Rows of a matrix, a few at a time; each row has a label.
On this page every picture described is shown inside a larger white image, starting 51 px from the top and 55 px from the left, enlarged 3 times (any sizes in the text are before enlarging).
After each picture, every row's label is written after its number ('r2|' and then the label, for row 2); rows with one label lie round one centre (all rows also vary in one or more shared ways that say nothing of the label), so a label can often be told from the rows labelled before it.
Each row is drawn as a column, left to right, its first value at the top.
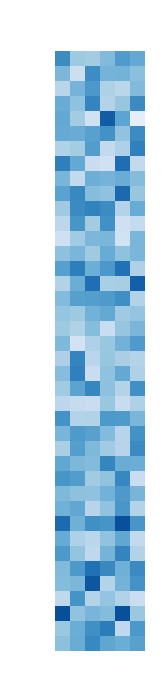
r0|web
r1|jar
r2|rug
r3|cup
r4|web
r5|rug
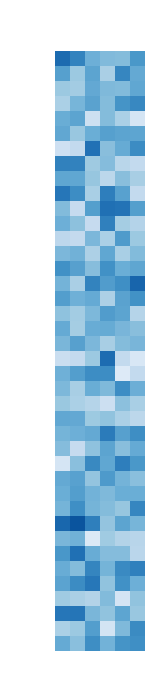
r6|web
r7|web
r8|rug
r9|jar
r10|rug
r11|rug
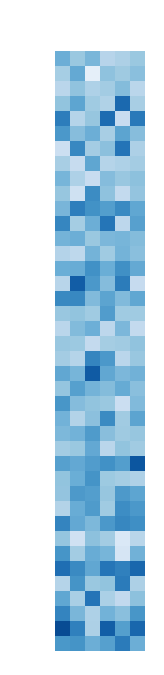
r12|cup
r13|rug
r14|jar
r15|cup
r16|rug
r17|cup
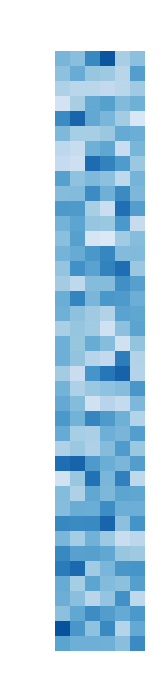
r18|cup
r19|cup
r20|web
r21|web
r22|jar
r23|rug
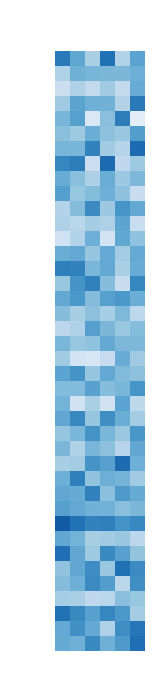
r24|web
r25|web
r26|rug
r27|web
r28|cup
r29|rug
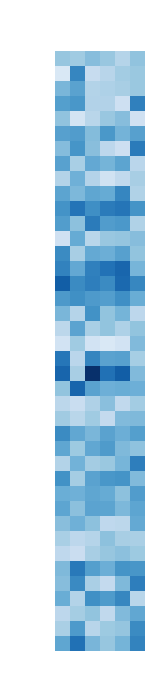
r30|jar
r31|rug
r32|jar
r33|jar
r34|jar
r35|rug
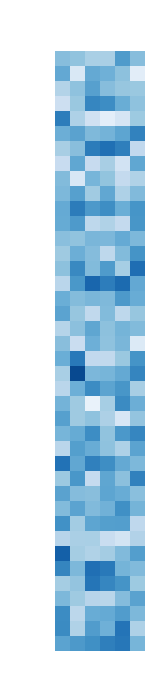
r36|cup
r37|jar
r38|rug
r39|rug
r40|rug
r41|jar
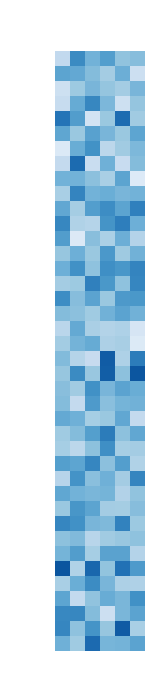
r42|cup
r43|web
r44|rug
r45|jar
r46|cup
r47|jar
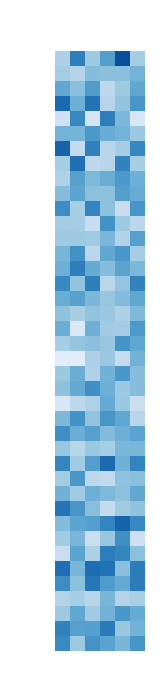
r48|rug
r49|web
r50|rug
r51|cup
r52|web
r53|rug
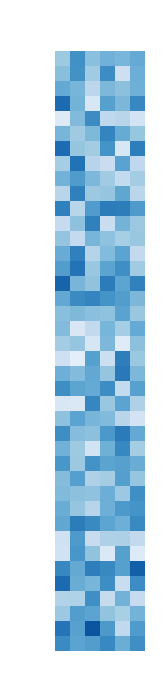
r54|rug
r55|web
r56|cup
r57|rug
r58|jar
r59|rug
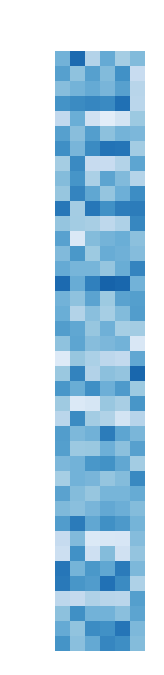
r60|rug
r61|web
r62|rug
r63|rug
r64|rug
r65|jar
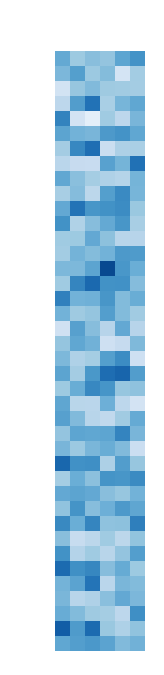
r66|cup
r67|rug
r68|rug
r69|jar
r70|jar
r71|web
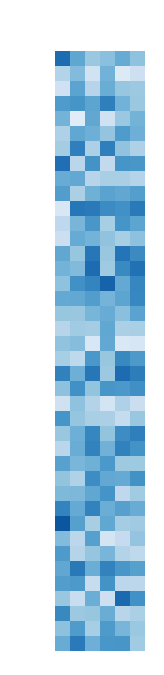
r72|web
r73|rug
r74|jar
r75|rug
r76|jar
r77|jar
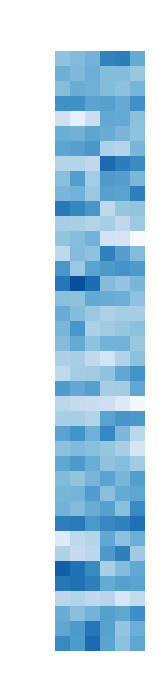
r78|rug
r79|rug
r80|rug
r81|web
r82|web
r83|web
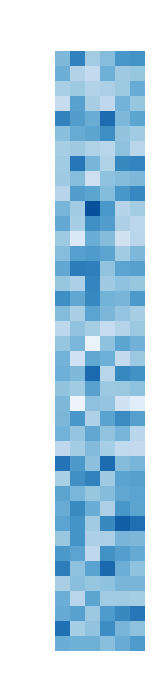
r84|cup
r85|web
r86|jar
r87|cup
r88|web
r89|web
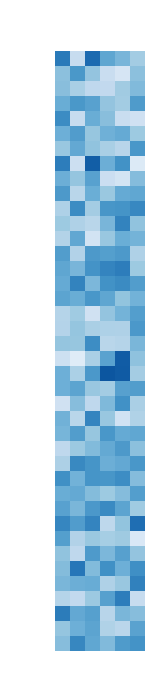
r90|web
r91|rug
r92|web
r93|jar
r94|jar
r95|rug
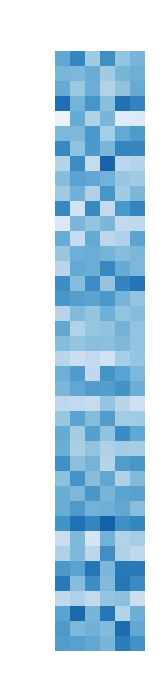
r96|rug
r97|web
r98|rug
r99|web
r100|rug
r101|rug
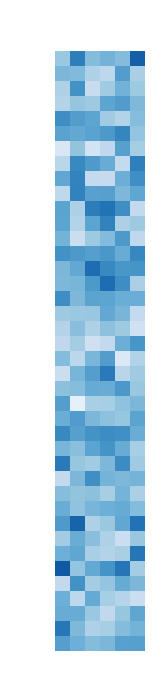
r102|cup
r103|web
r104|jar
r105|jar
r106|rug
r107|web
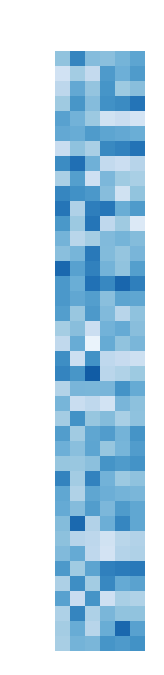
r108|jar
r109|web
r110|jar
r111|rug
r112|rug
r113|rug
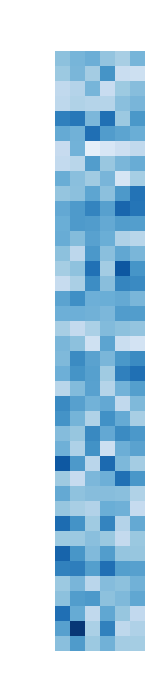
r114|cup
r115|cup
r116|jar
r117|cup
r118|jar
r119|jar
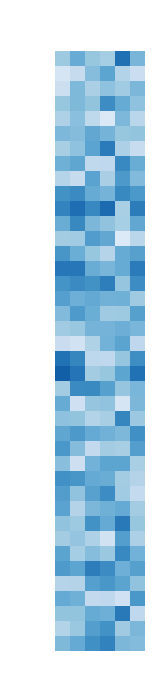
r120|jar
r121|jar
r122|rug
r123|rug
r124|web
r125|jar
